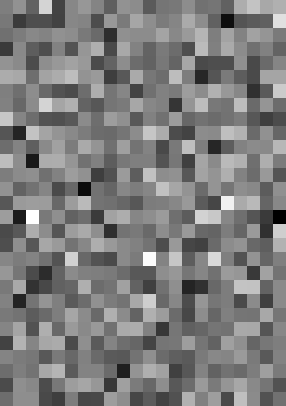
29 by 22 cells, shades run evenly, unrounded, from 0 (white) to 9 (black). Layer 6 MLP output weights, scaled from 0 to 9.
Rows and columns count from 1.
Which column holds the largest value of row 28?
9
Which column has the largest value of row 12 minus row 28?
3
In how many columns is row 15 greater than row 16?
10
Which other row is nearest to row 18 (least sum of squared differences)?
24
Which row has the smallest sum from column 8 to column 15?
14
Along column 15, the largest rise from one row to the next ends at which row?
12
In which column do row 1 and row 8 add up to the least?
4
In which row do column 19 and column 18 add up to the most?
2
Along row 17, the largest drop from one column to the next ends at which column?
22
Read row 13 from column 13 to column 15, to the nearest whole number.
4 4 6
